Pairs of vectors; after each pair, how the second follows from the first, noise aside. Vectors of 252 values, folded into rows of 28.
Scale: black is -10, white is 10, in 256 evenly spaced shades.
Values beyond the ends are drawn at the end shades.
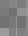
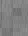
wrapped around, negated, shrunk.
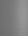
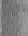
wrapped around.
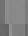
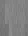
shrunk.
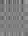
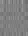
negated, shrunk.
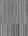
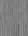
shrunk.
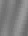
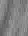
reversed, negated.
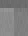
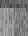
scaled up.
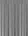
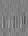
wrapped around, negated, partly zeroed.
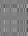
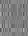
reversed, negated.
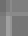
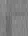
negated, shrunk.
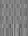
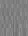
negated, shrunk.
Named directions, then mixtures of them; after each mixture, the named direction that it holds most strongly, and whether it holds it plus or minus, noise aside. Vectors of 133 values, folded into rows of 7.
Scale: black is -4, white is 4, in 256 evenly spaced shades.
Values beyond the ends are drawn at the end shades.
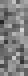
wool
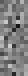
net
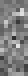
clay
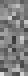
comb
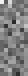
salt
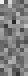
salt, plus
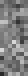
clay, plus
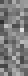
wool, plus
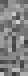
comb, plus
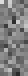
salt, plus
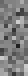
clay, minus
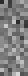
salt, minus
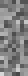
comb, plus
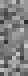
wool, plus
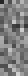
salt, minus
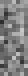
wool, plus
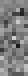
clay, minus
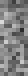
wool, minus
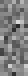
net, plus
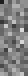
salt, minus
